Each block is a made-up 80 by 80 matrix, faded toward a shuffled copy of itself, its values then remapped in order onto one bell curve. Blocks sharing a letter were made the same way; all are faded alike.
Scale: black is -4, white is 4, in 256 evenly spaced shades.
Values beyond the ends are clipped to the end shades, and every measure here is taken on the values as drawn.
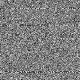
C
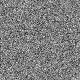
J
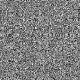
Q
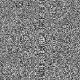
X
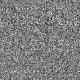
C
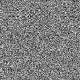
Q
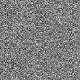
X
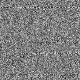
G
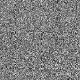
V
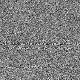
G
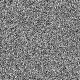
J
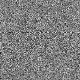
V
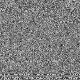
G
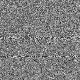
G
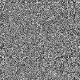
V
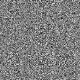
V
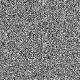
Q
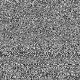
G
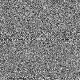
G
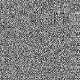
X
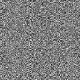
X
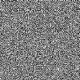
Q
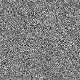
C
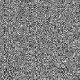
X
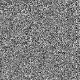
V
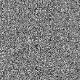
V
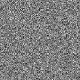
X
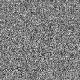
Q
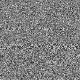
C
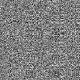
X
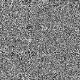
V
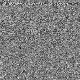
G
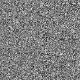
V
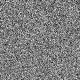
J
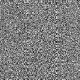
X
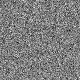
J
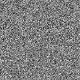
V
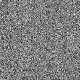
Q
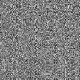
X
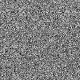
G
